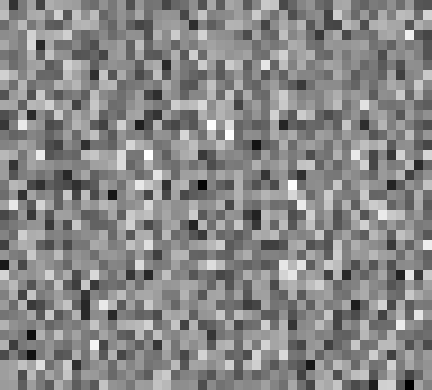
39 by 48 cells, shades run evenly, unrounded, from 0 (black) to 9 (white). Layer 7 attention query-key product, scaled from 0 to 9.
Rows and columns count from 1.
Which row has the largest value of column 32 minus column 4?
36
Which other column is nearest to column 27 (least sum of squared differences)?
47
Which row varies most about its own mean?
19
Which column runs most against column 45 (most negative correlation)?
33
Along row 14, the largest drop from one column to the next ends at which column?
27
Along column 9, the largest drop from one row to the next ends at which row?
37
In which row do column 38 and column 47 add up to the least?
17
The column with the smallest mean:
28
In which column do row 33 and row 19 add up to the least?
23
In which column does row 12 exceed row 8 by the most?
11
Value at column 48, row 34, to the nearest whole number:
4
